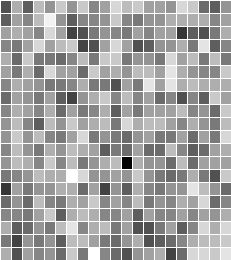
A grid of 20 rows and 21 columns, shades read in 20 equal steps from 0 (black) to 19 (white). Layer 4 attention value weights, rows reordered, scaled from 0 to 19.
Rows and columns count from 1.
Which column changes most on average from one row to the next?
8
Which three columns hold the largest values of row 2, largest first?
5, 11, 4
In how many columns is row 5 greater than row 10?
10
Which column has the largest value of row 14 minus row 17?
13
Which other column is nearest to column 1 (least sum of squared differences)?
3
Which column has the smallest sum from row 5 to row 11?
6
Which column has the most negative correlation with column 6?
20
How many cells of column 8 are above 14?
3
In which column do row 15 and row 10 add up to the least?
1
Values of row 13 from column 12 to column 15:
0 13 11 11
